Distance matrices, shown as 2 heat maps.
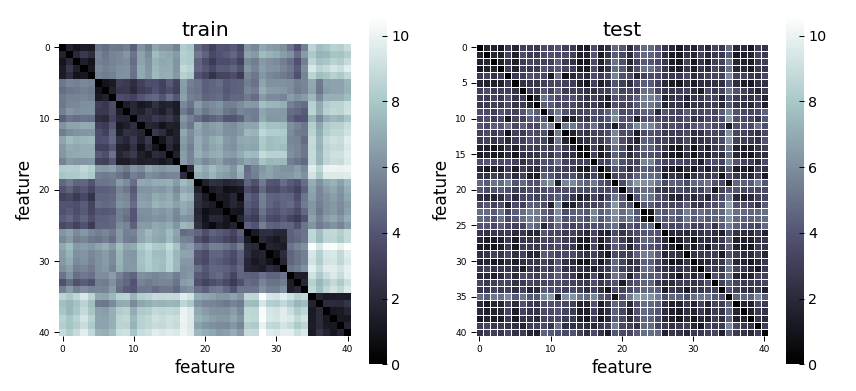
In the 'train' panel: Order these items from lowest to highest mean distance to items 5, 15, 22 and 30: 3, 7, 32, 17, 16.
7, 16, 32, 3, 17
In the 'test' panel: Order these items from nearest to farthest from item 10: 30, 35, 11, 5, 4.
4, 30, 5, 11, 35
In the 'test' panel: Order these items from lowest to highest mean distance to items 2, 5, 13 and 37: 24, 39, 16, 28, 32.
28, 32, 39, 16, 24
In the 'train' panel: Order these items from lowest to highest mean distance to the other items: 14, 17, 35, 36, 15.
14, 15, 36, 17, 35
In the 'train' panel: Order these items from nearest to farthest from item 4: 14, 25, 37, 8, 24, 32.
25, 24, 32, 8, 14, 37
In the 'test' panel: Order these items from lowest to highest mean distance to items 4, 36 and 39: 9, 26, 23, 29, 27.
27, 26, 29, 9, 23
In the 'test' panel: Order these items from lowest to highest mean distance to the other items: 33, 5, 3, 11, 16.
5, 3, 33, 16, 11
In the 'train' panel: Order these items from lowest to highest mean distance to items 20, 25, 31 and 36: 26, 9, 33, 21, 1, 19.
21, 19, 26, 33, 1, 9
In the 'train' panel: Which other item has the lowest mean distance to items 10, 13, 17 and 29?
9
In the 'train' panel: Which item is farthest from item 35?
28
